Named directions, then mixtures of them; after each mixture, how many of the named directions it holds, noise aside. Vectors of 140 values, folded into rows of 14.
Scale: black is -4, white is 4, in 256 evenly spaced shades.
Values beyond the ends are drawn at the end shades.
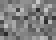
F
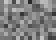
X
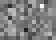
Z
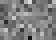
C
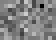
two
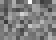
two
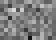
four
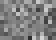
three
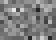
four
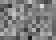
two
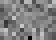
two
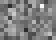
one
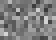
one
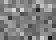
three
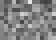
two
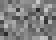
one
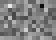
two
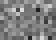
four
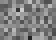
three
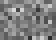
four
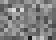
four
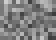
one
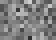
two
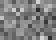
two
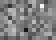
one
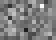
one
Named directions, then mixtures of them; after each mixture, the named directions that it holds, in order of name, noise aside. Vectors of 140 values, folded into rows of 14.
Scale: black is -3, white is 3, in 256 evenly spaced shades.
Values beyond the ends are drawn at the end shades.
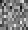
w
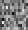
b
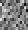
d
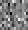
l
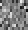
d, l, w.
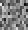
b, d.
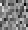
d.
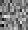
b, l, w.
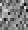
d.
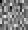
w.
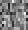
b, l.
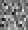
b, w.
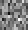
b, d, l.
